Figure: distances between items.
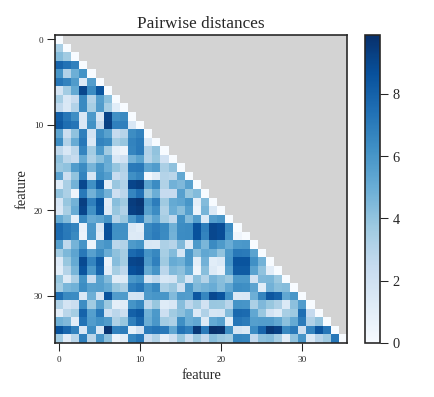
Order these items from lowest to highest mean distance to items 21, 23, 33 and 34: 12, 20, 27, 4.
4, 12, 27, 20
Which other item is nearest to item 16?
11
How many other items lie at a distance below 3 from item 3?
7
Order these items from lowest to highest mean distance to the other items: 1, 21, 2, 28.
28, 1, 2, 21
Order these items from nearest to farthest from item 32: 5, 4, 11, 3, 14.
14, 11, 4, 5, 3
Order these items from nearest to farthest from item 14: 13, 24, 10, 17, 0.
13, 24, 0, 17, 10
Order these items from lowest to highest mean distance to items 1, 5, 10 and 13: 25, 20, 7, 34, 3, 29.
7, 3, 34, 29, 25, 20
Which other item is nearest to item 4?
24
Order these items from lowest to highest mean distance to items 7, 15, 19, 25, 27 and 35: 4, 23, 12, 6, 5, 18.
6, 18, 4, 12, 5, 23
